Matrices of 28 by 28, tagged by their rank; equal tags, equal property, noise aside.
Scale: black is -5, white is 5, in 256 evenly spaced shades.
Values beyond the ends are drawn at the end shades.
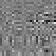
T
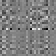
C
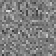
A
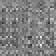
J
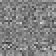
A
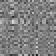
T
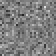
A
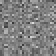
A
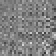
J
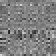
J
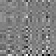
C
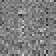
A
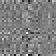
J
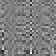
J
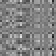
C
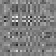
C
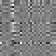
C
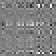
C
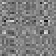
J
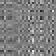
C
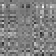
J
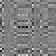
C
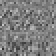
A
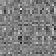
T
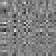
J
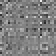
J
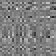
J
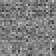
A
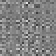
J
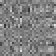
T
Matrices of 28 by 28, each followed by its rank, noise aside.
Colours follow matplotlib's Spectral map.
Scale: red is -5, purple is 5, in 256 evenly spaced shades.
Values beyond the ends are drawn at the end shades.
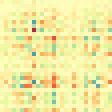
two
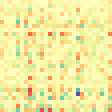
three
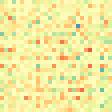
six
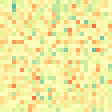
eight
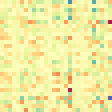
four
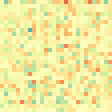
six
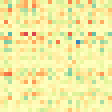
three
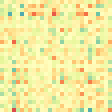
four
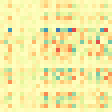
two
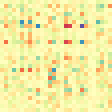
four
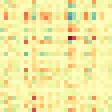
three
